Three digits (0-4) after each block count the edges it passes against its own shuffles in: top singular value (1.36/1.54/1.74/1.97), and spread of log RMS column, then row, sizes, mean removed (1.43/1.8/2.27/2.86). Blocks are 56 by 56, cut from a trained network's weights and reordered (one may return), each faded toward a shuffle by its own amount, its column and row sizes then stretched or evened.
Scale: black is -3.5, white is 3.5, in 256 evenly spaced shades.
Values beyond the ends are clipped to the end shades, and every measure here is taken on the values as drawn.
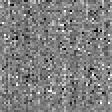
1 1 2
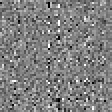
0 3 2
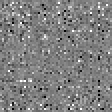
0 2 2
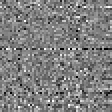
3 1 3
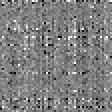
3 1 3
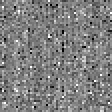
1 1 0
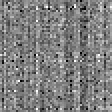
4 1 2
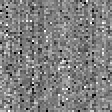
1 2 0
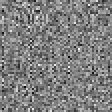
3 2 0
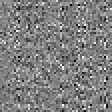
3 3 0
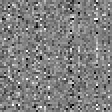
0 4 1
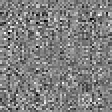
4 2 3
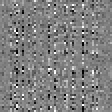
4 4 2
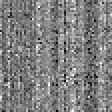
4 2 0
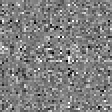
0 2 3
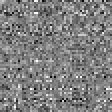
2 1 4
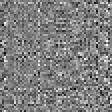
3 3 2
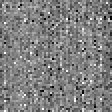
1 1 0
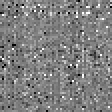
1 1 2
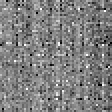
3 0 2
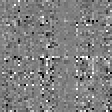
1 4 3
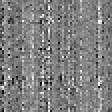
4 4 2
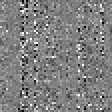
1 4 1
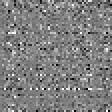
0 3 4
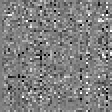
1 4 2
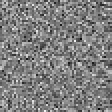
3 0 0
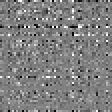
3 3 4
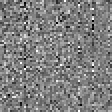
1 3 0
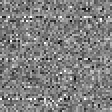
2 0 3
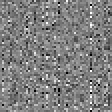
3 4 0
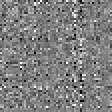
2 3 3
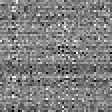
3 2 1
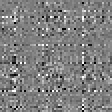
3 3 4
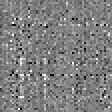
1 2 2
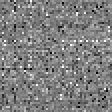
0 1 1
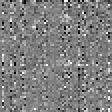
1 4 2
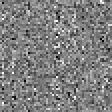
0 3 0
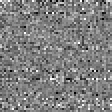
1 0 3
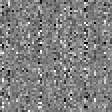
0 4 1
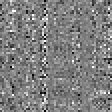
2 4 1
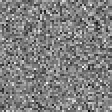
2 0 0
